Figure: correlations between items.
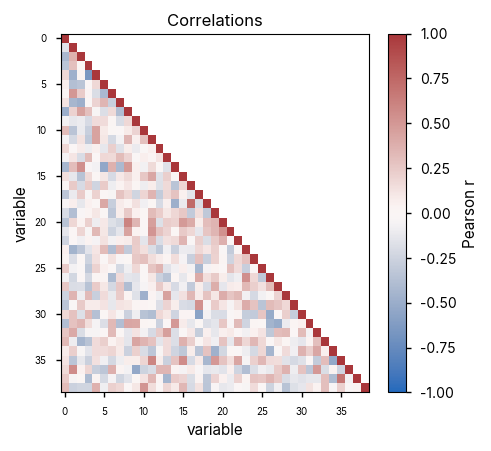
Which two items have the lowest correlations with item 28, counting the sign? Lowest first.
10, 38
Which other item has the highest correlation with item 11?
35
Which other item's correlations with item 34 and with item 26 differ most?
30
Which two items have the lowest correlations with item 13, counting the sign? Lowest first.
37, 26
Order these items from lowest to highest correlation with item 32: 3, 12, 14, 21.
14, 3, 21, 12
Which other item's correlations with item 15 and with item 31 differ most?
2
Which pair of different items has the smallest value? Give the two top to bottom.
3, 4
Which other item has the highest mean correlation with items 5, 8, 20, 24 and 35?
11
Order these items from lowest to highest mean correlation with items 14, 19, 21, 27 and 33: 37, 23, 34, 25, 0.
34, 0, 23, 25, 37
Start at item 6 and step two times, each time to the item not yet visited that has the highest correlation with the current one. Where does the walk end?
36
